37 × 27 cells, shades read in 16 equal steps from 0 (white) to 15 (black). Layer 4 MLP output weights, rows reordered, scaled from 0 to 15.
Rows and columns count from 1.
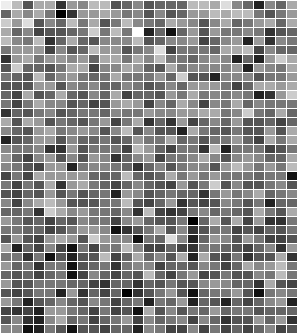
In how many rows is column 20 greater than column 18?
10
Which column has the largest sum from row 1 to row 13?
14
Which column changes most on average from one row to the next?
16
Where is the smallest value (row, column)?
4, 13
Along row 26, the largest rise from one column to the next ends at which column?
11
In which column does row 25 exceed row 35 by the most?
18
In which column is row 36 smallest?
6
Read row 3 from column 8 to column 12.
8 5 10 8 4
